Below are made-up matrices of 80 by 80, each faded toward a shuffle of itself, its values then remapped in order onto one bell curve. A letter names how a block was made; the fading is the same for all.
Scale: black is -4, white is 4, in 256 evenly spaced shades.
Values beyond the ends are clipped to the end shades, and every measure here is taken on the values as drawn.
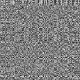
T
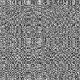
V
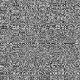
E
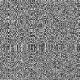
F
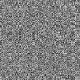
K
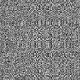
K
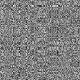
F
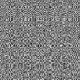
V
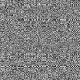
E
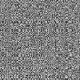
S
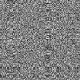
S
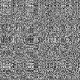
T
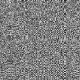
F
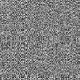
S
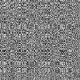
V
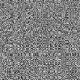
K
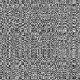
V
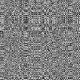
V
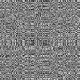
V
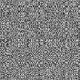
T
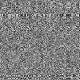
E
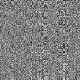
F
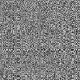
F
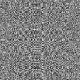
T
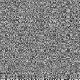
E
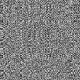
S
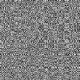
T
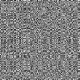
V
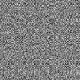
K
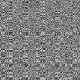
V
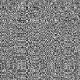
T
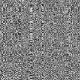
F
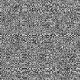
E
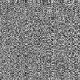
S
